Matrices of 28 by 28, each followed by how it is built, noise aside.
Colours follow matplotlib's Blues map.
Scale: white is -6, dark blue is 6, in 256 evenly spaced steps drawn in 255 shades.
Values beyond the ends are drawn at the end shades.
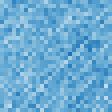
Hankel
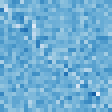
banded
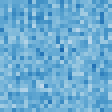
blocks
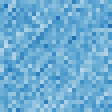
Hankel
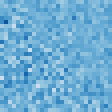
lower triangular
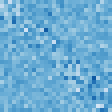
banded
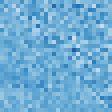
upper triangular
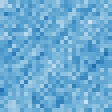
Hankel
